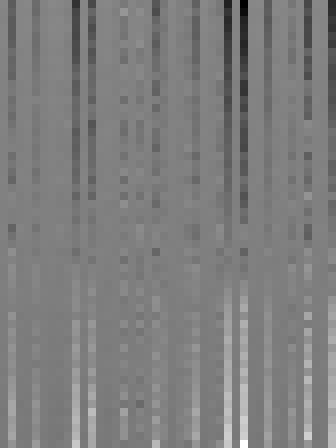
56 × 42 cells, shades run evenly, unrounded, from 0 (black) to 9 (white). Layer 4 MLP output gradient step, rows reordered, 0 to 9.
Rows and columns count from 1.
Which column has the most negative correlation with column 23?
21
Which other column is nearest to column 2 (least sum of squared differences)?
25
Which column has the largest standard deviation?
31
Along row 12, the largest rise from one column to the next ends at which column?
32
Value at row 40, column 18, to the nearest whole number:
4
